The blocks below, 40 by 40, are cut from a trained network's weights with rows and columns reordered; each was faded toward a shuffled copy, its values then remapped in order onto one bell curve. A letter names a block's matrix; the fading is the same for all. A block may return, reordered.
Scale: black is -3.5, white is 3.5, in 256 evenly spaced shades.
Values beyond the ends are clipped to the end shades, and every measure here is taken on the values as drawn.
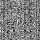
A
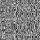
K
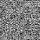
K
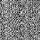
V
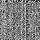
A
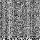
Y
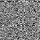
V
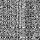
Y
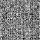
Y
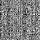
A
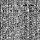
A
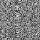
K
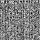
A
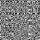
V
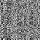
V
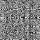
Y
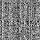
A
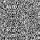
K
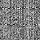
Y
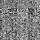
A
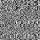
V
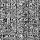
A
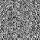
K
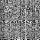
Y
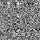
V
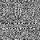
V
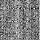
A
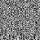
V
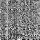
Y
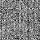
A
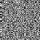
V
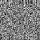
K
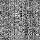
A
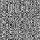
K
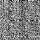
A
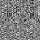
K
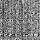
A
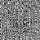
K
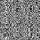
K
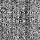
A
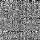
Y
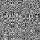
V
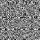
V
